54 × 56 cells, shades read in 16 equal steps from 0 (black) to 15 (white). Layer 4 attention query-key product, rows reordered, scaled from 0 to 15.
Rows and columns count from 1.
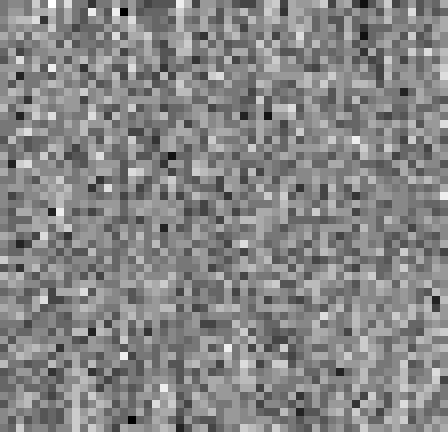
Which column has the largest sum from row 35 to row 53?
51
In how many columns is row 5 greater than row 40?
21
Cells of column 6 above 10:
3
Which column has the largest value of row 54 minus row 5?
46
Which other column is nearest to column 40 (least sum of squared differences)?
48
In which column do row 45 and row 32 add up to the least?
37
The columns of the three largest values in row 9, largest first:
7, 17, 56
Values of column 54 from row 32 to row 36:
5 7 7 8 11
